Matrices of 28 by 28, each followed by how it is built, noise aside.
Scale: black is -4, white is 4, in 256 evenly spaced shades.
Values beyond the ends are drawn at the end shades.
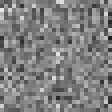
low rank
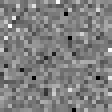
sparse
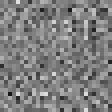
low rank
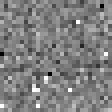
sparse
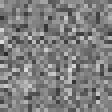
low rank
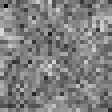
smooth
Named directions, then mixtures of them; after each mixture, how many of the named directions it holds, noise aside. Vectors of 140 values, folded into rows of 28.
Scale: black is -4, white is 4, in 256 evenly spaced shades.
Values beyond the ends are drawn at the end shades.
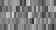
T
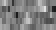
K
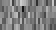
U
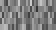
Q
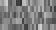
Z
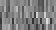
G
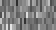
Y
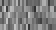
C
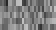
one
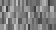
one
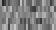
four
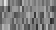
four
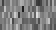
four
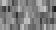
one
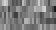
two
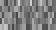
one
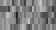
three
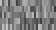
four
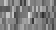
two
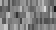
three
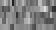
two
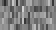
four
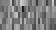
one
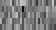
one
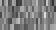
four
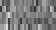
three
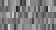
one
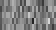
two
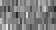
three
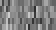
four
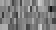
three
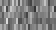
one
